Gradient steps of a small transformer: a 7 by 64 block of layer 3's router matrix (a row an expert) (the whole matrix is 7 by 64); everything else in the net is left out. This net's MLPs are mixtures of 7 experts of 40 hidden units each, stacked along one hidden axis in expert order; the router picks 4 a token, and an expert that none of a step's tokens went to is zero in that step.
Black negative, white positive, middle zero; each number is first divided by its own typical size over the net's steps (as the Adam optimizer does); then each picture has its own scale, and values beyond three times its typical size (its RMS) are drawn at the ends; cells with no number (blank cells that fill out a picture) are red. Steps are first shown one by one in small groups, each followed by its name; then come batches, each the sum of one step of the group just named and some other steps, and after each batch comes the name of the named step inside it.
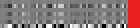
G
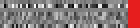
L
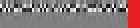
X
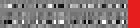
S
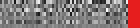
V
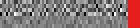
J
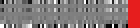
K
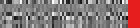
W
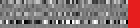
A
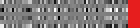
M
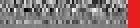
X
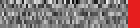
A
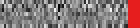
M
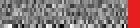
G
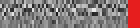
X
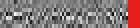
J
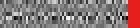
W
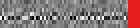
L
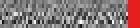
J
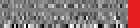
L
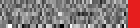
G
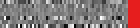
L
